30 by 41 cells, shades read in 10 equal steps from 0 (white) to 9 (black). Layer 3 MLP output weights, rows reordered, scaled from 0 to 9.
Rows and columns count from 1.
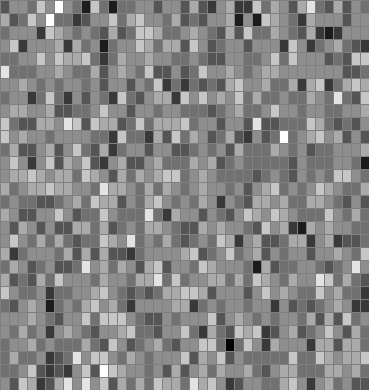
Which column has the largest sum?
34
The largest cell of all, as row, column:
27, 26
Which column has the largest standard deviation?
12
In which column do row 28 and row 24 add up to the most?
6
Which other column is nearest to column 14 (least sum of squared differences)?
3
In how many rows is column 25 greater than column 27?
13
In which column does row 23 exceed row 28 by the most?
41
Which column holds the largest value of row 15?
28
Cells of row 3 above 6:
4
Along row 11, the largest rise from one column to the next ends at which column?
33
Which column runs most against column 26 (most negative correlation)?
24
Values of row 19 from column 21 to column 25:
6 5 4 5 2
